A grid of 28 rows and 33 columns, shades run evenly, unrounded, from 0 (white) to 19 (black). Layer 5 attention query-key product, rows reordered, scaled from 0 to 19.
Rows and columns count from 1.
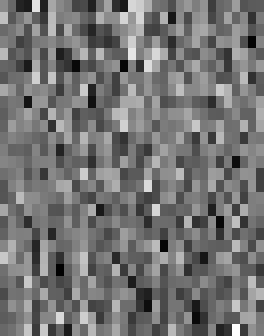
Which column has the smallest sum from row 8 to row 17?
11
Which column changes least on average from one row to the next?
2
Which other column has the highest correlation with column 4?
12
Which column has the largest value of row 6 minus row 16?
9
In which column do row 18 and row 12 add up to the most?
27
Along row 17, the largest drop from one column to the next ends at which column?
3
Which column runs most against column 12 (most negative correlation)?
17
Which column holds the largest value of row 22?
26
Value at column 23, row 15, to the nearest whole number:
5
